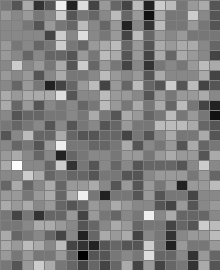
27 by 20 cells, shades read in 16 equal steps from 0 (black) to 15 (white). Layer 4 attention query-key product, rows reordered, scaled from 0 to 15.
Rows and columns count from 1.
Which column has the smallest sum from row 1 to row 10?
14
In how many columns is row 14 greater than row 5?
4
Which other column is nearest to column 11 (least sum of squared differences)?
1
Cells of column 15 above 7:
14
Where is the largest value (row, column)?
17, 2
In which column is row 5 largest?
6
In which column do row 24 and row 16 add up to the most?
20
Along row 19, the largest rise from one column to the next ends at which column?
18
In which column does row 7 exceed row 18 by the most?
8
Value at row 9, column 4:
7
